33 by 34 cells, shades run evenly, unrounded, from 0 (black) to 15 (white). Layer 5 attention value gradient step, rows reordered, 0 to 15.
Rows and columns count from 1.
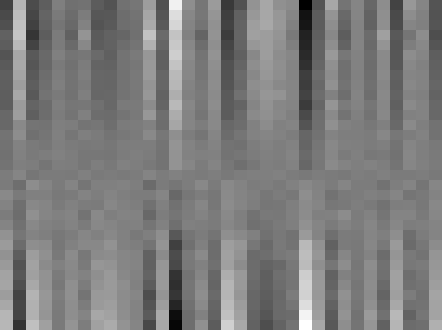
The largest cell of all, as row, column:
33, 24
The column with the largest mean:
14
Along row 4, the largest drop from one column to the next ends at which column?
3
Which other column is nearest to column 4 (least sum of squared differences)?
25
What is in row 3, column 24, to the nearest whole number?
1
